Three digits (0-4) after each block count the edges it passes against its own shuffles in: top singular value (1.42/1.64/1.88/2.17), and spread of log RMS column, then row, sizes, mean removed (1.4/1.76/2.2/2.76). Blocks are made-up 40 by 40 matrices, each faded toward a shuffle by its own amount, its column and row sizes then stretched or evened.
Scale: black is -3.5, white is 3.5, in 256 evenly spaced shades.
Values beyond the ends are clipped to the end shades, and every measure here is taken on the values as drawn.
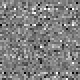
0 1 3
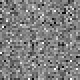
1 0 1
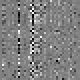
4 4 0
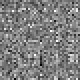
1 1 1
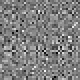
4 2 1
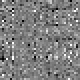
2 3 1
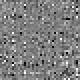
1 3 2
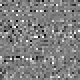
1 1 4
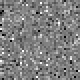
0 2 0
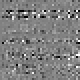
2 2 4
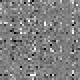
0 3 2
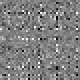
3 2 3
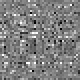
3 1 3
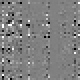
3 4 2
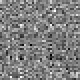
3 1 1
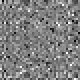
3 0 0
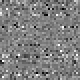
0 1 3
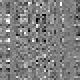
4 4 1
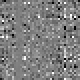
3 4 1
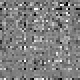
2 2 4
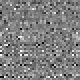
3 0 3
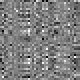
4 3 2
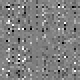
2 4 1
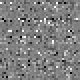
0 1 3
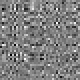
4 2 3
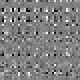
4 3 4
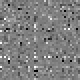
0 2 2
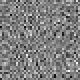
4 2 1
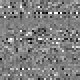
1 0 4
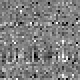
3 1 2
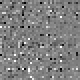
0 2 3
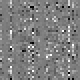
1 4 1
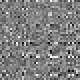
3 2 3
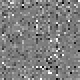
2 2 1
